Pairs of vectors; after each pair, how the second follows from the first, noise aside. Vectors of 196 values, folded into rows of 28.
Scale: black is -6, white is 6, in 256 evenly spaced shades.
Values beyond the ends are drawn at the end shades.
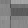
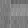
negated, shrunk.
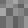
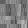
wrapped around.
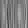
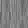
wrapped around, negated, shrunk.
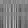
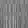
shrunk.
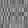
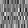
reversed, negated, scaled up.
